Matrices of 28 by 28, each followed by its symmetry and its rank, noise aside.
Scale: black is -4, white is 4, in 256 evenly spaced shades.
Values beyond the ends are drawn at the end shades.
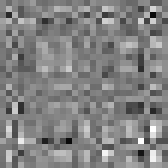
no symmetry, rank three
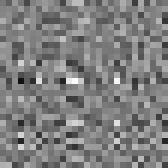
no symmetry, rank three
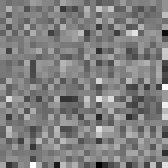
no symmetry, rank three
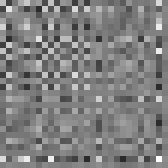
symmetric, rank two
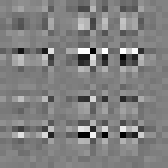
no symmetry, rank one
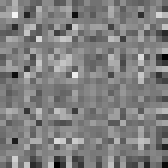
symmetric, rank three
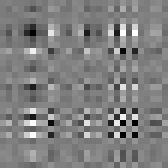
symmetric, rank one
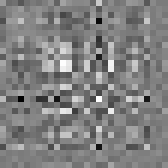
symmetric, rank two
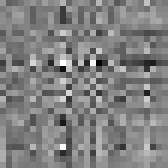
no symmetry, rank two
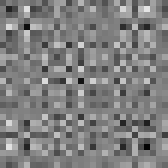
symmetric, rank two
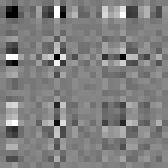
symmetric, rank one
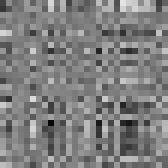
no symmetry, rank two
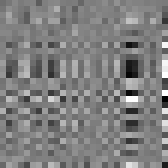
no symmetry, rank one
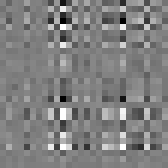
no symmetry, rank one
